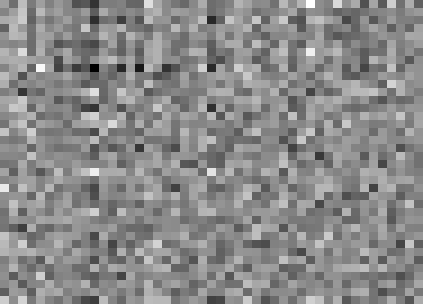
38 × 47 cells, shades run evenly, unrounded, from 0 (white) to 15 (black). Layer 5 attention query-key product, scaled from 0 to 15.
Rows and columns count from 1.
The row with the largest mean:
9
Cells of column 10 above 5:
32
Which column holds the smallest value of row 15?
11
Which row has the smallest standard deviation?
23
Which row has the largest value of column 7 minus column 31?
8
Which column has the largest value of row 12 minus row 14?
3
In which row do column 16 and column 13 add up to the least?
16
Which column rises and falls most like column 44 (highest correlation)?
17
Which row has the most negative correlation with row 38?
12
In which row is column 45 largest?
31
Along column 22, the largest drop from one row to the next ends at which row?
22
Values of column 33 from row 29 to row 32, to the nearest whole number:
6 8 8 9
